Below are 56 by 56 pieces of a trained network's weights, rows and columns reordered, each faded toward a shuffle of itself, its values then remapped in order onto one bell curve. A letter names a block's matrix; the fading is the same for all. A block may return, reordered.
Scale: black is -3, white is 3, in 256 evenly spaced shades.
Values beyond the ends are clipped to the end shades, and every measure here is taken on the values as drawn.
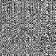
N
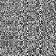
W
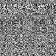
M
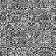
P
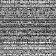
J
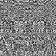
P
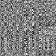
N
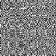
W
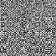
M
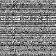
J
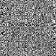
N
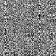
W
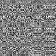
P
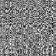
W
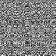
P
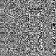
W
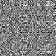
M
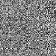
N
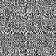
P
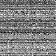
J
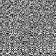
M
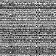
J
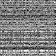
J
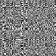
W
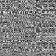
P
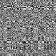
P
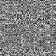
P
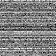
J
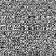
M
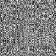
N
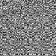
P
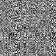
N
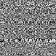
P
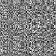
N
